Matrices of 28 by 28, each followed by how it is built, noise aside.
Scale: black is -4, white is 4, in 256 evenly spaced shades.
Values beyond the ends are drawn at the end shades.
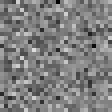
repeating rows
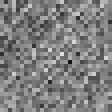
Hankel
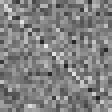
diagonal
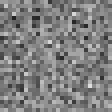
blocks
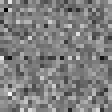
uneven rows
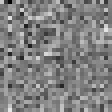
low rank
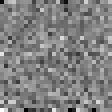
uneven rows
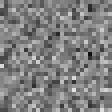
repeating rows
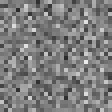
repeating rows
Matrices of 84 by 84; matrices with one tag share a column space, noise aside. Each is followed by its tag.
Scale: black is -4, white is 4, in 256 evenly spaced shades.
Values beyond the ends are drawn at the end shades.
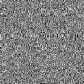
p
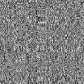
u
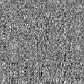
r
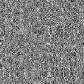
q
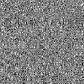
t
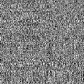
r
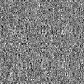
q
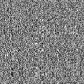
q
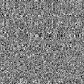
p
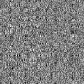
q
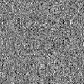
t
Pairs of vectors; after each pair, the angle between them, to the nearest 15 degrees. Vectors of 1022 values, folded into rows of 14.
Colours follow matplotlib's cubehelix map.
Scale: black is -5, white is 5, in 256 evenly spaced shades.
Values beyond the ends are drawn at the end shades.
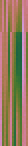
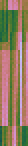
120 degrees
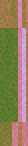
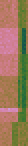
150 degrees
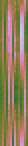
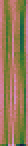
135 degrees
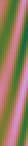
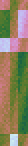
75 degrees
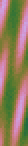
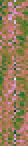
120 degrees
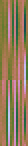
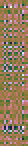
90 degrees
